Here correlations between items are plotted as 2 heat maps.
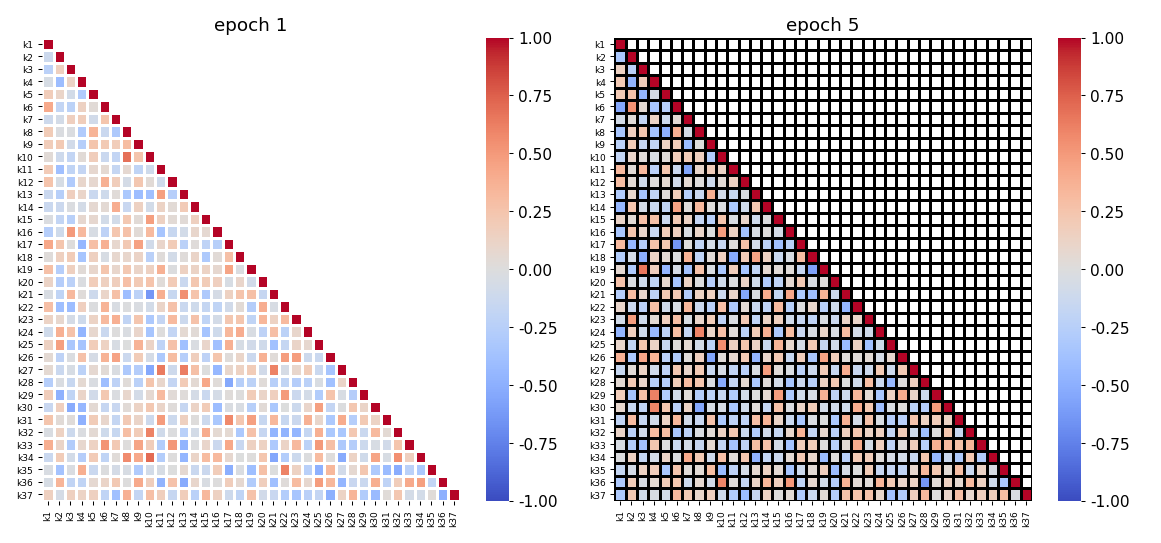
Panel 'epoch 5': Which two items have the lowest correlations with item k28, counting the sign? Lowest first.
k36, k10
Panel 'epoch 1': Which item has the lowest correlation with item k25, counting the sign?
k35
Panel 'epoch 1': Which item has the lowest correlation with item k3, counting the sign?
k30
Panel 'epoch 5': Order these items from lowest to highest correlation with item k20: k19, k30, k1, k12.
k30, k19, k12, k1
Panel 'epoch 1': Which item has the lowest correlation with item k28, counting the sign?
k17
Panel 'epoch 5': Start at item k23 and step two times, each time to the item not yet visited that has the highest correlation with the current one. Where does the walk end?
k6
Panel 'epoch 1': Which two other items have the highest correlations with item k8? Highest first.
k10, k34
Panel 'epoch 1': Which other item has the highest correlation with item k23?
k26
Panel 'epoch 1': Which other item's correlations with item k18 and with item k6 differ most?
k33
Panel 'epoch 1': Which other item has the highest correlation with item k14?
k7
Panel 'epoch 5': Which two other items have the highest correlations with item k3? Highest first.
k19, k26
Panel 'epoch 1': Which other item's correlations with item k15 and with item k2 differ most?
k24
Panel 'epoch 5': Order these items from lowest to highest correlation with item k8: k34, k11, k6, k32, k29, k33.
k29, k33, k32, k11, k34, k6
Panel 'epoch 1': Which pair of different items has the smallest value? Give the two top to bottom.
k10, k21
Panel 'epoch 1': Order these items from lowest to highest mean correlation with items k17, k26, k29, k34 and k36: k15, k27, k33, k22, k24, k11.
k27, k11, k15, k24, k22, k33
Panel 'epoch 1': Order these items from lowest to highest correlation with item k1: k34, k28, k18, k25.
k28, k34, k18, k25
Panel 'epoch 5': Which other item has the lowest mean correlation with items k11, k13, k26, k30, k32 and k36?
k28
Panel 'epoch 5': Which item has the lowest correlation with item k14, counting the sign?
k1
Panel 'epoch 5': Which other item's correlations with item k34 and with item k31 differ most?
k13
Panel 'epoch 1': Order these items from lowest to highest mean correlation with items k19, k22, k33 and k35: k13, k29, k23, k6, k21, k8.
k13, k21, k8, k23, k29, k6
